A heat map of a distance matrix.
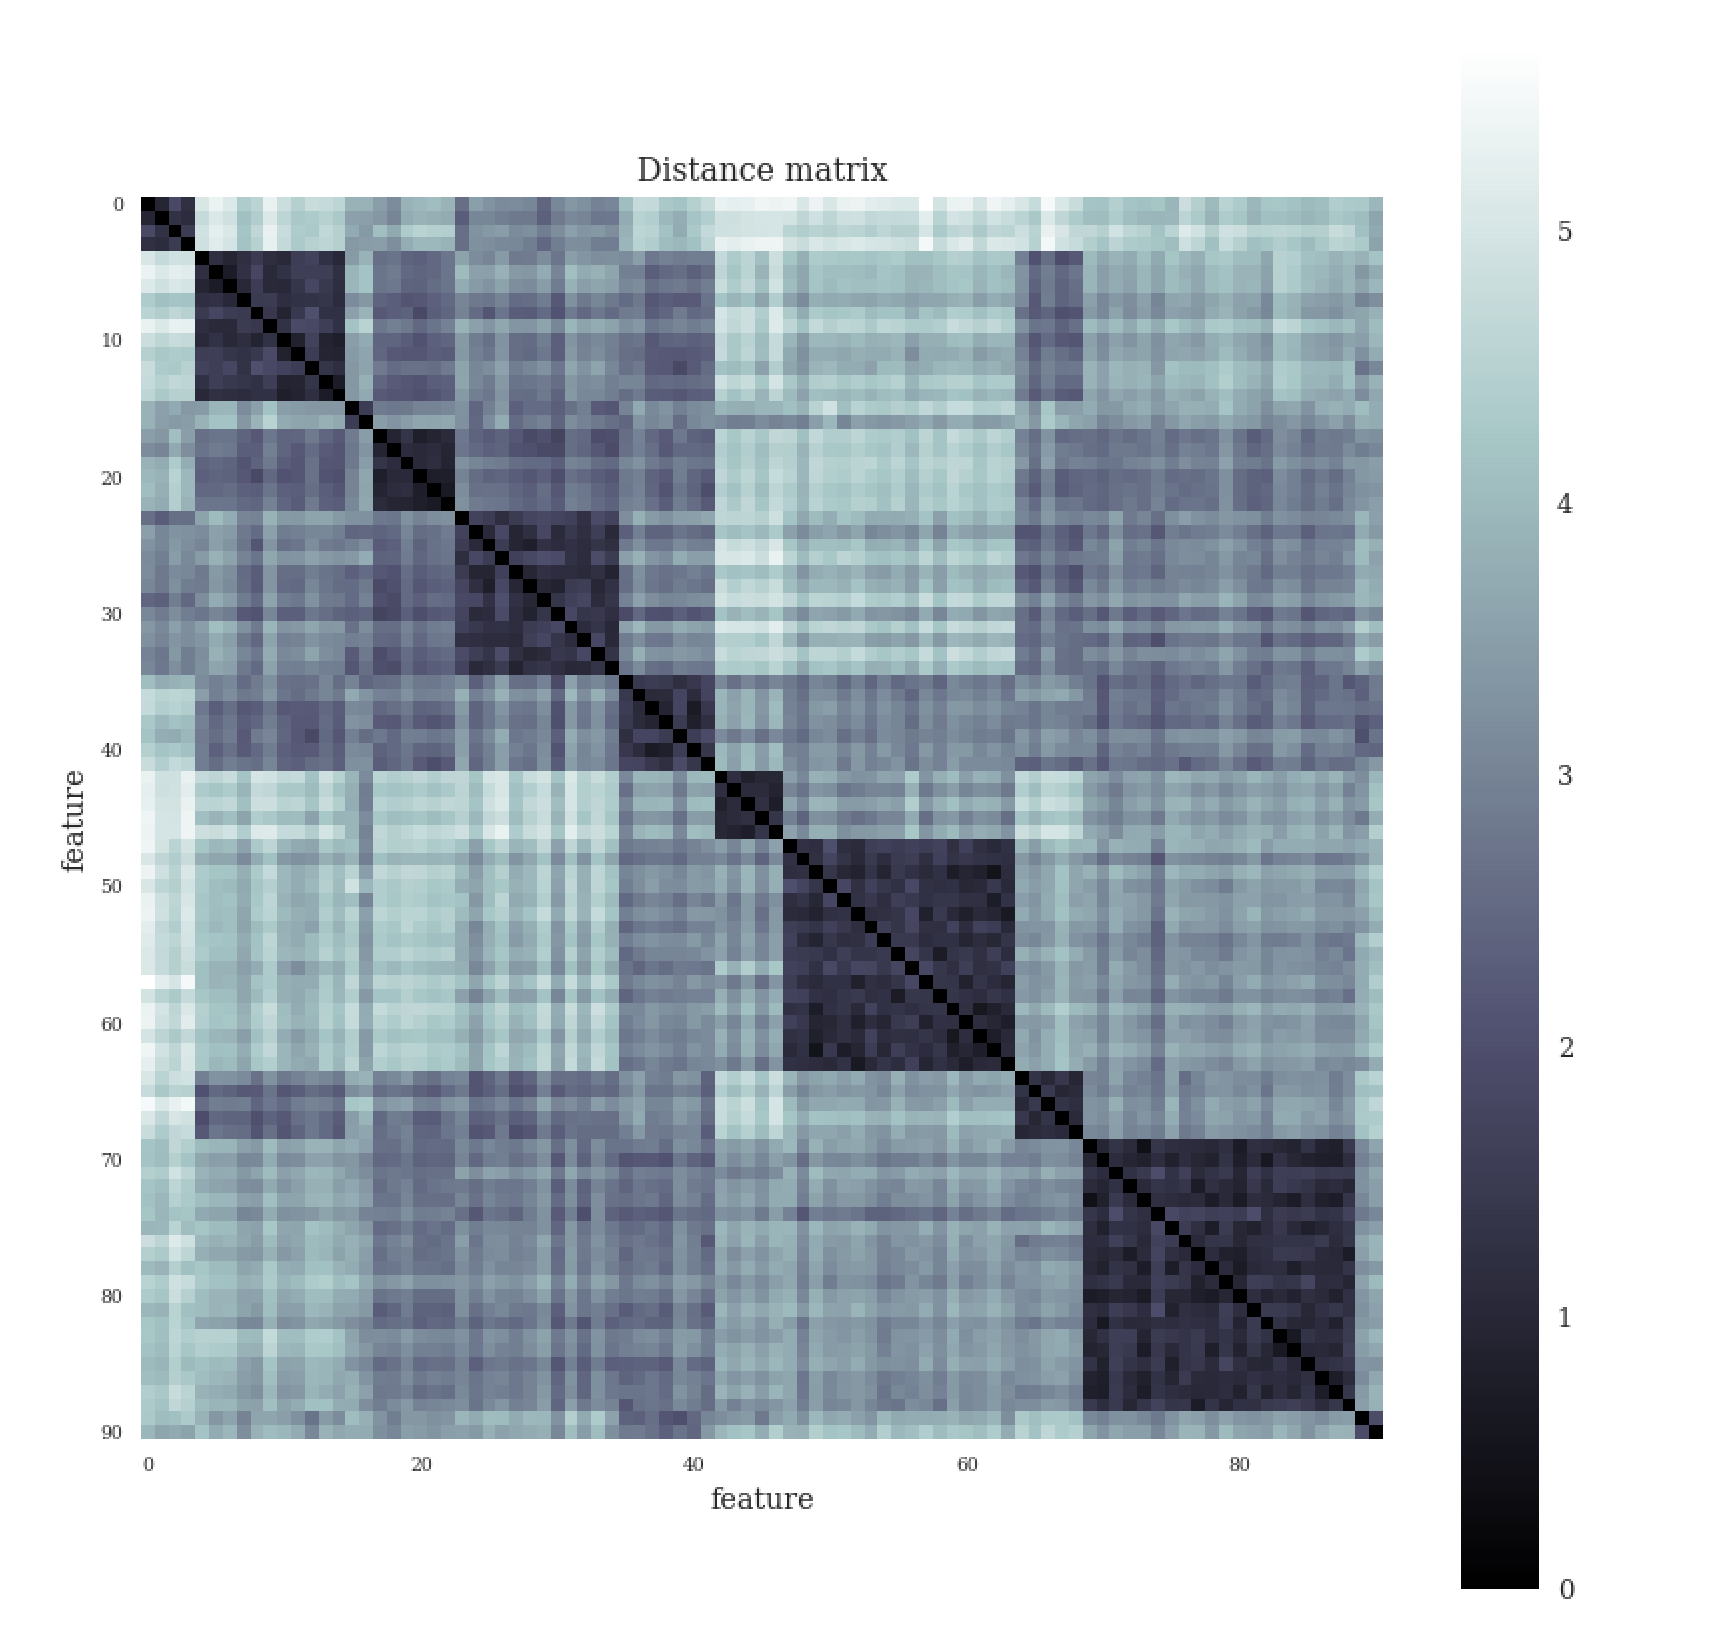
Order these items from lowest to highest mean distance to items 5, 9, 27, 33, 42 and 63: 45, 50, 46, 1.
45, 50, 46, 1
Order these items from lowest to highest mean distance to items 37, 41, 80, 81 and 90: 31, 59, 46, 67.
67, 31, 59, 46
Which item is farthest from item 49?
0
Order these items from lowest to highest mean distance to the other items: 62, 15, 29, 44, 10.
10, 29, 62, 15, 44
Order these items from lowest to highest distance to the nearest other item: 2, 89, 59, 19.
59, 19, 2, 89
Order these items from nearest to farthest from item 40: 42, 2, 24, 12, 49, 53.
12, 24, 53, 49, 42, 2
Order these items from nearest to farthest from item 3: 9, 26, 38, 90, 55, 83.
26, 90, 38, 83, 55, 9
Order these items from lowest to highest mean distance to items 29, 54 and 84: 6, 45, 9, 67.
67, 45, 6, 9
